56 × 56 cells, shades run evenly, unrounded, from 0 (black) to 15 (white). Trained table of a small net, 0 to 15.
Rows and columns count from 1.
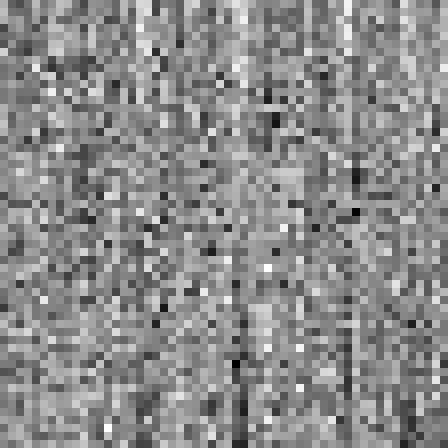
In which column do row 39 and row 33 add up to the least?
21
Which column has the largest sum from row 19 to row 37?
38
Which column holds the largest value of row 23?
6
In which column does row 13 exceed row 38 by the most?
44
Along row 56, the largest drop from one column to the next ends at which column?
30
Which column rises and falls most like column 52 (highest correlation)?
31
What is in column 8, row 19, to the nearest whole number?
14
